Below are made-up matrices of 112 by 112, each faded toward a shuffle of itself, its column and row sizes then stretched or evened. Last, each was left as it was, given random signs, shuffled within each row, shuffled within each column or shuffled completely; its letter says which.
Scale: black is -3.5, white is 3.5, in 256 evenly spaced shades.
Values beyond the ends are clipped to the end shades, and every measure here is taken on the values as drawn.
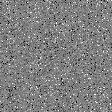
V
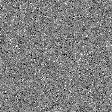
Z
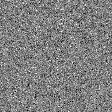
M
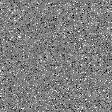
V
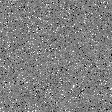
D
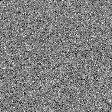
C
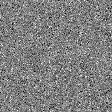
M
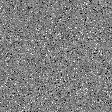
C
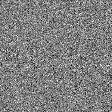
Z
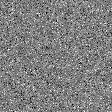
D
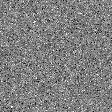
C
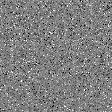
V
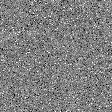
D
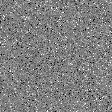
M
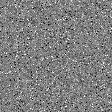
M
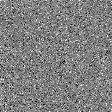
Z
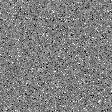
C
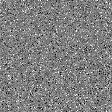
V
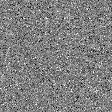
C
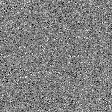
C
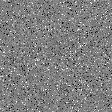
Z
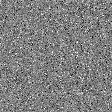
M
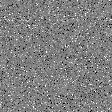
C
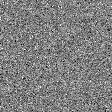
D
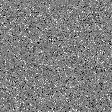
C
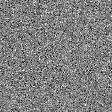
Z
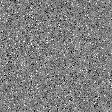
M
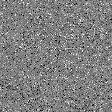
V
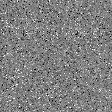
Z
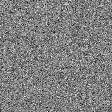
D
